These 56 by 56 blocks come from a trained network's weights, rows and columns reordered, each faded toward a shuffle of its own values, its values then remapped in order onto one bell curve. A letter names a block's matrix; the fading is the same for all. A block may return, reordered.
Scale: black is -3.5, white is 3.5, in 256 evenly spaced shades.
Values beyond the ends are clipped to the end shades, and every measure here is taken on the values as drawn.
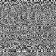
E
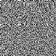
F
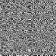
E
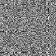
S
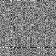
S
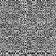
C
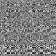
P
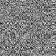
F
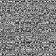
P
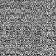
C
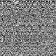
C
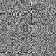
S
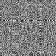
F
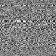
P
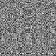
F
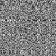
F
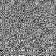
F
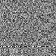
F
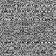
C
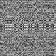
C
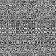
C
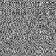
F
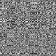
P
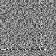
S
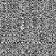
S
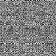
C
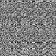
C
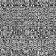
C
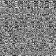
E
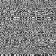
P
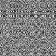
C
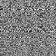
E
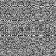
C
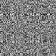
S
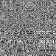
E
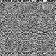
C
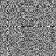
S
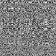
E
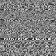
E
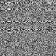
E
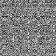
C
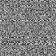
E
